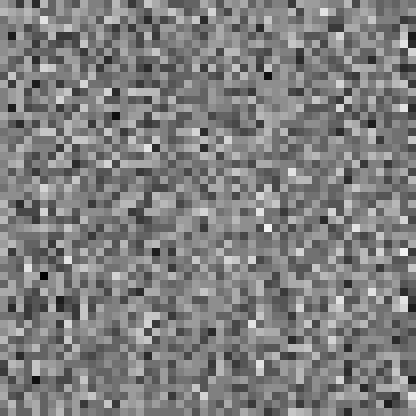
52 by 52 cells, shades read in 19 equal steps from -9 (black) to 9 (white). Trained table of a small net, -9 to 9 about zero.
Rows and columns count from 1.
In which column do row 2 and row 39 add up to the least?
6
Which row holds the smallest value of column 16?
17
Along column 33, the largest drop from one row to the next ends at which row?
16
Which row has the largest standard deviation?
39
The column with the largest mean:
1
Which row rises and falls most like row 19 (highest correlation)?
43
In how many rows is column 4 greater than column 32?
19
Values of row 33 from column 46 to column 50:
4 2 3 2 -3
